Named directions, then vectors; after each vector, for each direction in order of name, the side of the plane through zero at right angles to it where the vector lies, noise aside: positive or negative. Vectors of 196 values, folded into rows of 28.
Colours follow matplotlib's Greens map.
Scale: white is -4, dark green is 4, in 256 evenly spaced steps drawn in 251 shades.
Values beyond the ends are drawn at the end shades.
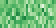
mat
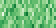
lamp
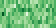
negative, negative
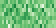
positive, positive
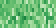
negative, positive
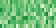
negative, positive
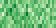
positive, positive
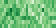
positive, positive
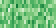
positive, negative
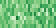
positive, negative
